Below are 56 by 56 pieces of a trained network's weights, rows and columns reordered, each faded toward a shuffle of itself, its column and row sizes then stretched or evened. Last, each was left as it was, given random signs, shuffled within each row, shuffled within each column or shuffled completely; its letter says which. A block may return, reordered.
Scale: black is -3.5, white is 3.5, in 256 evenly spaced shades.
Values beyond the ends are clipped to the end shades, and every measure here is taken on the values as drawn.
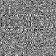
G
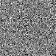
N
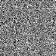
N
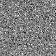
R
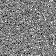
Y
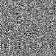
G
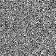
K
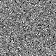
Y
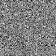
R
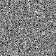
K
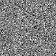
K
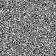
K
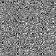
G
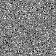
R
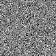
K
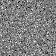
Y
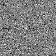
R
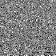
R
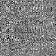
G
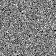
Y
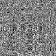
G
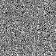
N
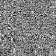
G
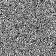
Y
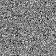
R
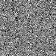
N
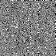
N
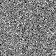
Y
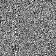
K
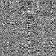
G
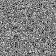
R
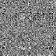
G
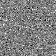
R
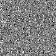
N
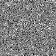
R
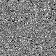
R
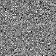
N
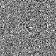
G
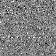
R
